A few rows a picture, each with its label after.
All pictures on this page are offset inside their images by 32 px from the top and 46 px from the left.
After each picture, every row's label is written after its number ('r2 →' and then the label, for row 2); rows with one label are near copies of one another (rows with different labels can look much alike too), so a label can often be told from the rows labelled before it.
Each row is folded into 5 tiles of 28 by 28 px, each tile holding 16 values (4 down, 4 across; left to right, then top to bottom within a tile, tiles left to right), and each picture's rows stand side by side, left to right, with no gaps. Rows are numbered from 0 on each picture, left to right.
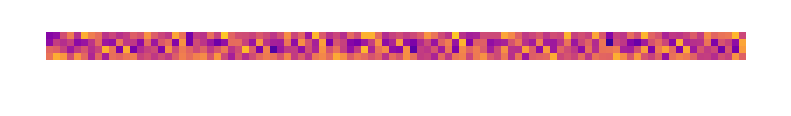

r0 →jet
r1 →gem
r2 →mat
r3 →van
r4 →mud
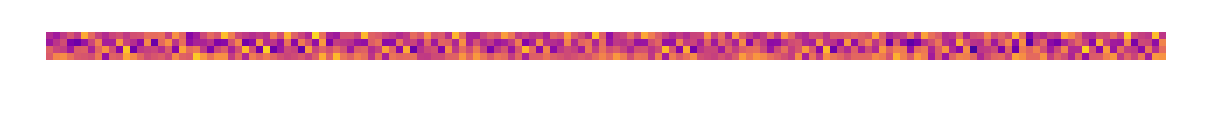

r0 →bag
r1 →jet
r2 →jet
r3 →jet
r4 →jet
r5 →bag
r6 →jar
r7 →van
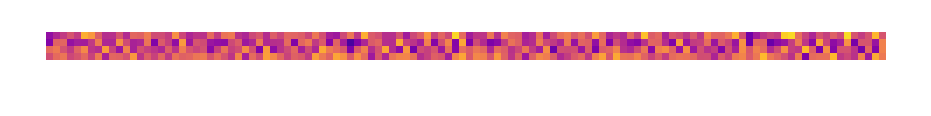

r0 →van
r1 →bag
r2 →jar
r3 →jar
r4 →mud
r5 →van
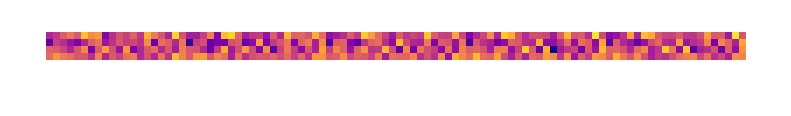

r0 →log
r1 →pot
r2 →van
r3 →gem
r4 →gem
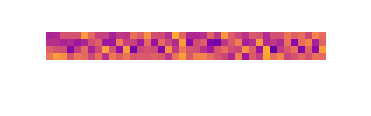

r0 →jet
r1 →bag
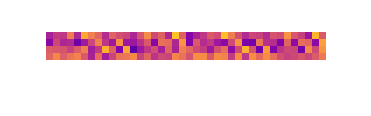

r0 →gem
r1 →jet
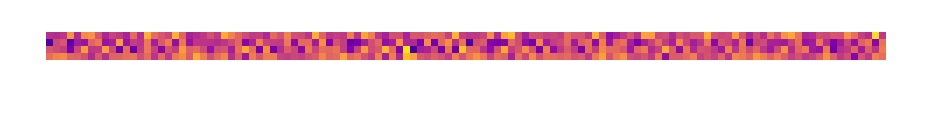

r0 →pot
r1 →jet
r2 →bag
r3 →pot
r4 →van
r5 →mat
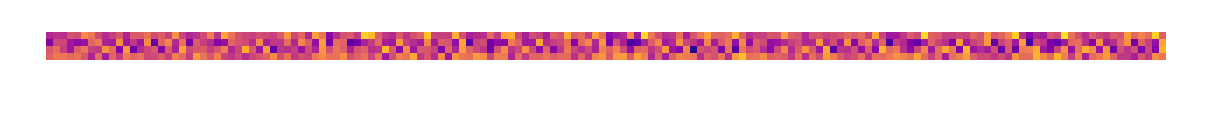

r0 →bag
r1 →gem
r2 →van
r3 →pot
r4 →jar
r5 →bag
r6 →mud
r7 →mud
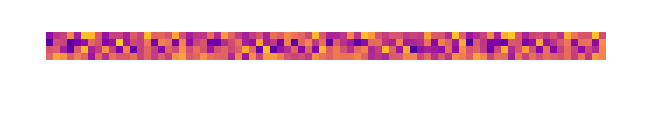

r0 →pot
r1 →bag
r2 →gem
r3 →pot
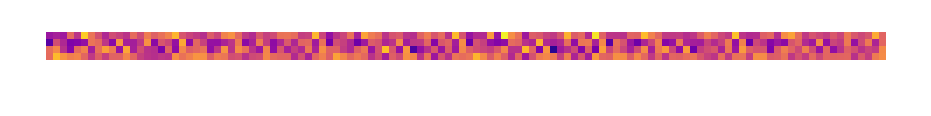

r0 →mud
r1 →mat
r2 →gem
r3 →gem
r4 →mat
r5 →pot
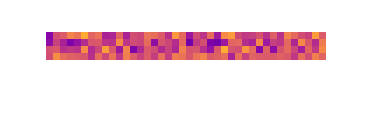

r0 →log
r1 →pot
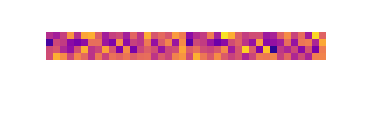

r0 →pot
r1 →gem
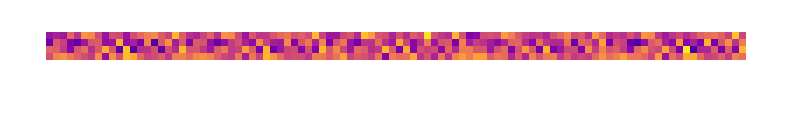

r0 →bag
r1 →bag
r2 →van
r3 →jet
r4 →bag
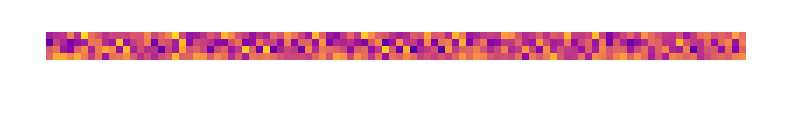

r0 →mud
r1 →jet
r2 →jet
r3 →van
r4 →jar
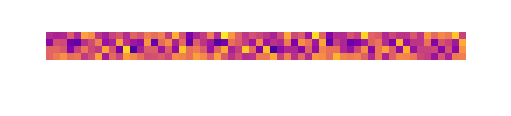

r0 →bag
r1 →gem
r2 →mud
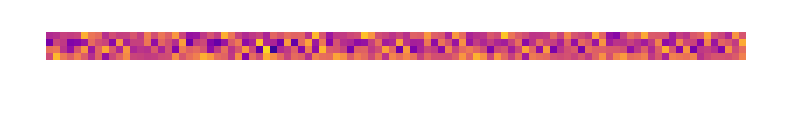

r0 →mud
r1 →bag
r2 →jet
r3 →jet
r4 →jet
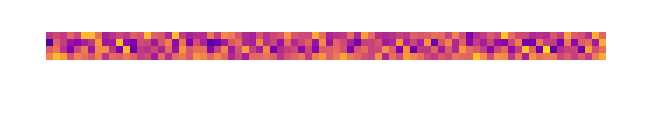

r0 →mat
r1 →jar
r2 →bag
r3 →jet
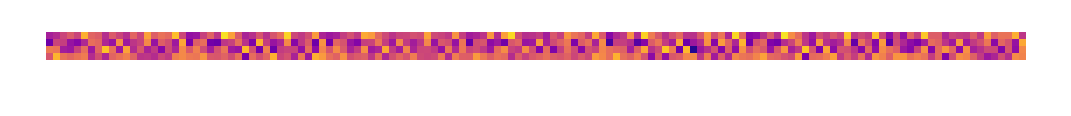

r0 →mud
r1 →van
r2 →van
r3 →pot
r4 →gem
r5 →van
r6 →mud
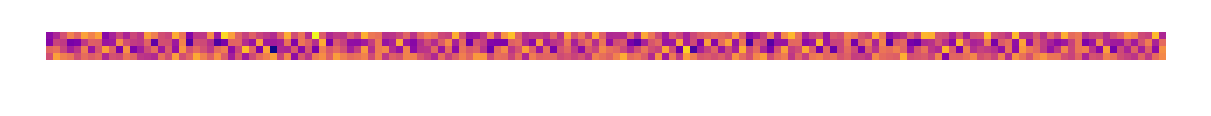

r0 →log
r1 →gem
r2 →mat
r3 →pot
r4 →bag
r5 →pot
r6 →van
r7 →mat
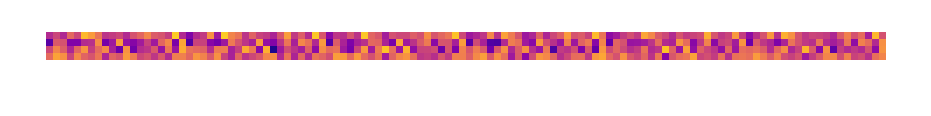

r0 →mat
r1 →gem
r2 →mud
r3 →jar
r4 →van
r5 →gem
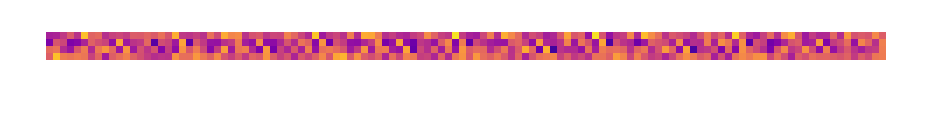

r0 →mud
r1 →mat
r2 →mat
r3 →gem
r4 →gem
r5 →pot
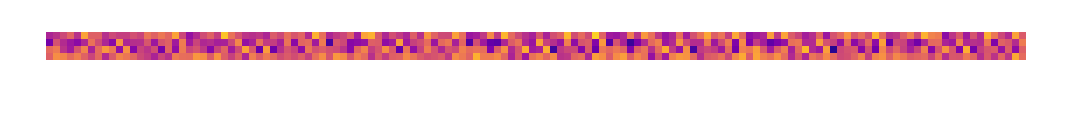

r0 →mud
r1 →jet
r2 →pot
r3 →jar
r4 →jar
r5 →jar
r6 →log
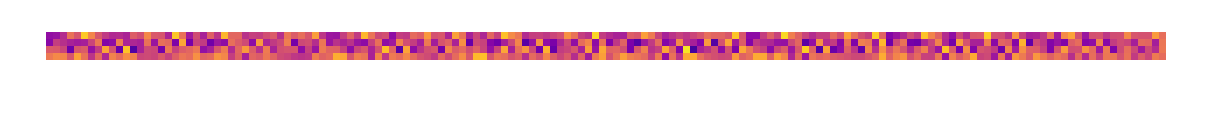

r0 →jet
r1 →mud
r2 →jet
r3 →mat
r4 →bag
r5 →jet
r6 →van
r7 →pot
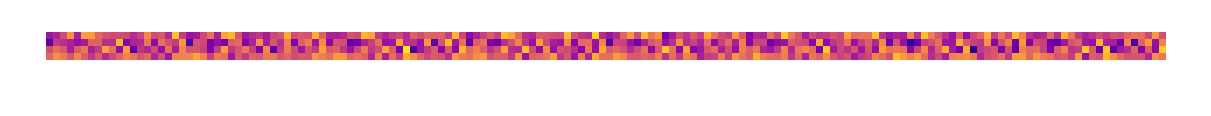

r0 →gem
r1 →pot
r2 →bag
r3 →van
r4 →log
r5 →mud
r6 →jar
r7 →bag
